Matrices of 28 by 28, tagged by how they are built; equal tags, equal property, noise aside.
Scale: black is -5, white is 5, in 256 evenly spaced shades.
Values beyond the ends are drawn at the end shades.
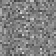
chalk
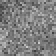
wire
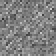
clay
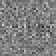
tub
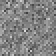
clay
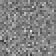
chalk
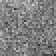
wire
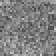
wire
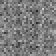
chalk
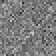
clay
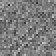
clay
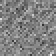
clay
